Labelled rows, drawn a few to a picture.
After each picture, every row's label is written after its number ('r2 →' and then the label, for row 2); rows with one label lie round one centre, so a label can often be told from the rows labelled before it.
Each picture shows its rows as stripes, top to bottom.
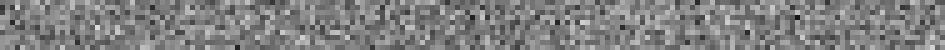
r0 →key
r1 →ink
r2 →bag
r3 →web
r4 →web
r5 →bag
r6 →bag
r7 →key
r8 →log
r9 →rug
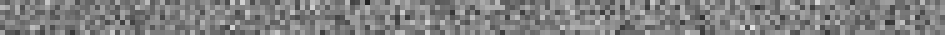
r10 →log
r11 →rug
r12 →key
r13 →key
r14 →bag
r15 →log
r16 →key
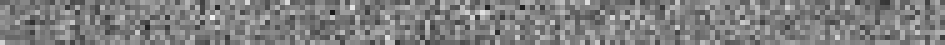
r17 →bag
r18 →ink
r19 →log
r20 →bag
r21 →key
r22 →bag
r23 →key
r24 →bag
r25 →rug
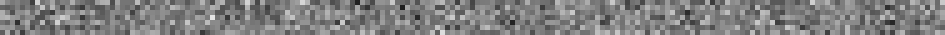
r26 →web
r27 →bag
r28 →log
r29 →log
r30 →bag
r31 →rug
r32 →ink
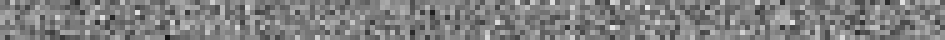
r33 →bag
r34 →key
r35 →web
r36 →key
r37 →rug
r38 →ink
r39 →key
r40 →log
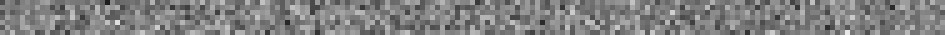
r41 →bag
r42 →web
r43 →key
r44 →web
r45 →web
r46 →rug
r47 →ink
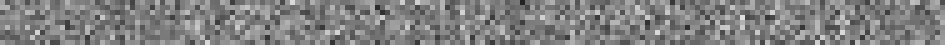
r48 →key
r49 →bag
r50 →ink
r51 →log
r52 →ink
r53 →ink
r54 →key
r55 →web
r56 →log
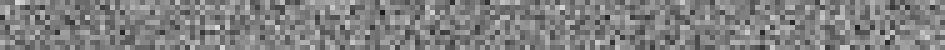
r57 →rug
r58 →log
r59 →web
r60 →ink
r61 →ink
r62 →rug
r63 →key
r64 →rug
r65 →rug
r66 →key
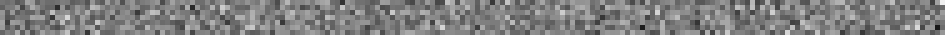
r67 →log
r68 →ink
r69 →key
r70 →bag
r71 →key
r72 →key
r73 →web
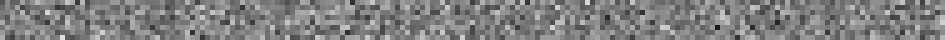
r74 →web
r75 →ink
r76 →rug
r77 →log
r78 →log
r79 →web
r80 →ink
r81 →key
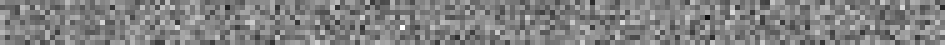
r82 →key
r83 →bag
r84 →web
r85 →key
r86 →bag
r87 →web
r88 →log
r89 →rug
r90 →log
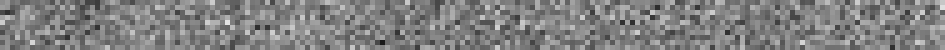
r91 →log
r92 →log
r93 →bag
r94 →web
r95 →rug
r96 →log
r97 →web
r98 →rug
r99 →ink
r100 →rug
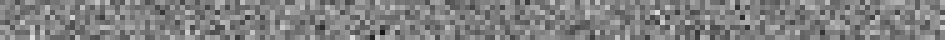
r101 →web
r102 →log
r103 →key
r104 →web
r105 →bag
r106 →ink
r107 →ink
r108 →rug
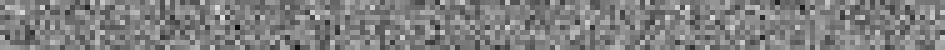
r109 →web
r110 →bag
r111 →rug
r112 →key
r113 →ink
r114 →web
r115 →bag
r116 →key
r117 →ink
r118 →ink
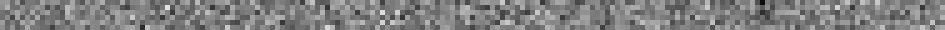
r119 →ink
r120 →web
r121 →log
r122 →web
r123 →key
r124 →rug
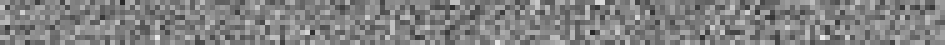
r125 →log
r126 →ink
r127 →web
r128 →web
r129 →rug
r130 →key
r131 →key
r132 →web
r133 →rug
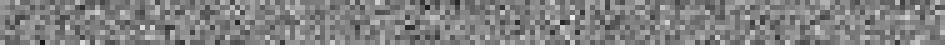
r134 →ink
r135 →web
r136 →ink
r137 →key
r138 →web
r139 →log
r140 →log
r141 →rug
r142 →key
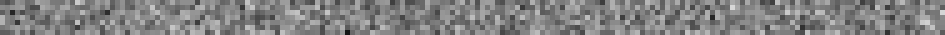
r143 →bag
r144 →bag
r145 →log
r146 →rug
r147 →rug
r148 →bag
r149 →bag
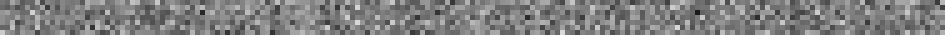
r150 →key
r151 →bag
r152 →log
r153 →web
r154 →key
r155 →bag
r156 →log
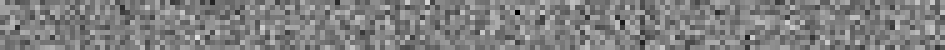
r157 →key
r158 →rug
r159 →web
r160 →bag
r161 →rug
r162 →rug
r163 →web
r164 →ink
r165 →web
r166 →rug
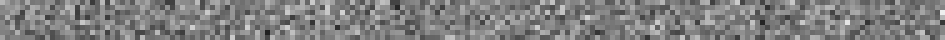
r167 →rug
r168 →log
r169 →log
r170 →web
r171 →key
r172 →bag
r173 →key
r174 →log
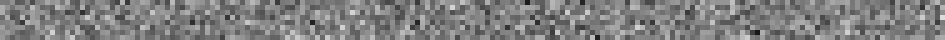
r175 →bag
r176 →web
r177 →rug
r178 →log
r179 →key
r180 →ink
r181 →web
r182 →log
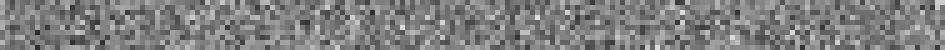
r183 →log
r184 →log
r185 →rug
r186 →bag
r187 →rug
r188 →key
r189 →rug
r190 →rug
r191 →bag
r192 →log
